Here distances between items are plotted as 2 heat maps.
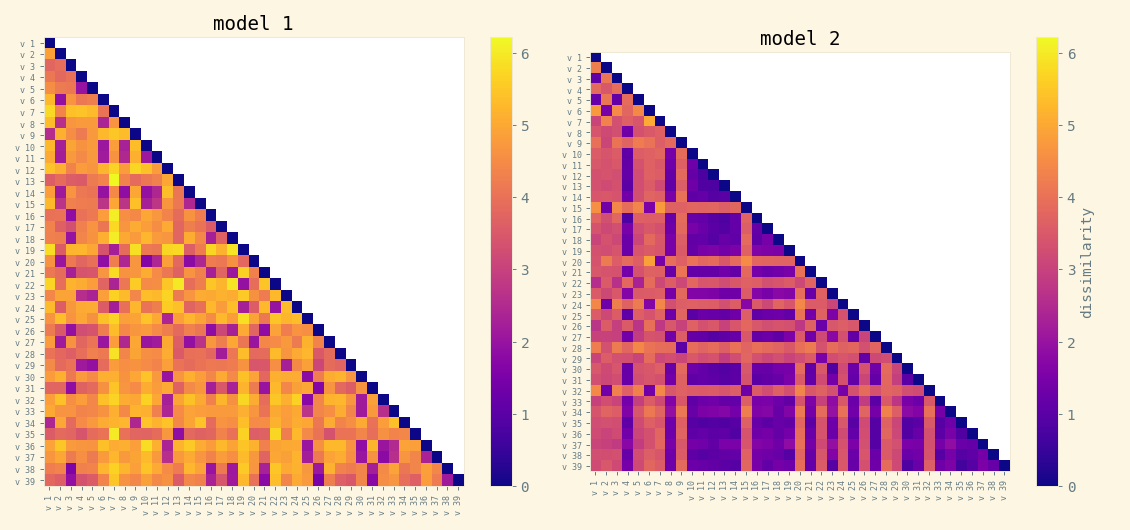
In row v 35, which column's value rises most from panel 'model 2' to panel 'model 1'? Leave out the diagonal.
v 19
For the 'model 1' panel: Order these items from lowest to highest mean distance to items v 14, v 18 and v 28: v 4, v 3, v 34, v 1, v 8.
v 3, v 8, v 4, v 1, v 34
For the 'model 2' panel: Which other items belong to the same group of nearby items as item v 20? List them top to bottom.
v 7
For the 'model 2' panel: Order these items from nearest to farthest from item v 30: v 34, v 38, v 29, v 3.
v 38, v 34, v 29, v 3
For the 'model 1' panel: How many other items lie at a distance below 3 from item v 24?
3
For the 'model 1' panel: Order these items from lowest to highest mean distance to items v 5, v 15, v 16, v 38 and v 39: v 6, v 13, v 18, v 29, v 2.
v 18, v 29, v 2, v 13, v 6
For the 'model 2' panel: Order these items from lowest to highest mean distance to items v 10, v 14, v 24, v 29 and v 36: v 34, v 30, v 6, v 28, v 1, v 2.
v 30, v 34, v 2, v 6, v 1, v 28
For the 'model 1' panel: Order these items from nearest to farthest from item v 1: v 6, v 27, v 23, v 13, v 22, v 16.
v 13, v 16, v 23, v 27, v 6, v 22
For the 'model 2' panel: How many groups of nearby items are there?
6
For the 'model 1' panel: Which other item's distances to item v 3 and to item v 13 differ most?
v 38
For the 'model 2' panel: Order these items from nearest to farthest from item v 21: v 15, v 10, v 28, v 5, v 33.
v 10, v 33, v 5, v 15, v 28
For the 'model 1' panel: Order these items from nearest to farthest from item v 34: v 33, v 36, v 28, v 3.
v 3, v 28, v 36, v 33
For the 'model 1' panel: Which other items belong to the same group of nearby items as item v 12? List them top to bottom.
v 25, v 30, v 32, v 33, v 36, v 37
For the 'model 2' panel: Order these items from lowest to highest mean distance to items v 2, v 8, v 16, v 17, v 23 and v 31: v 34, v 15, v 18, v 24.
v 18, v 34, v 24, v 15
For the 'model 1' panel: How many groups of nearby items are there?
8
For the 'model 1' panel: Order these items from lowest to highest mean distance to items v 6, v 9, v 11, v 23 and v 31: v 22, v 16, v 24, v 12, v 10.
v 10, v 16, v 24, v 22, v 12
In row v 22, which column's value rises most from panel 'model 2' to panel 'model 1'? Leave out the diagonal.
v 26
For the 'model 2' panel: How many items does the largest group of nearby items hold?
24
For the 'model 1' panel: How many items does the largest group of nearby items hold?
9
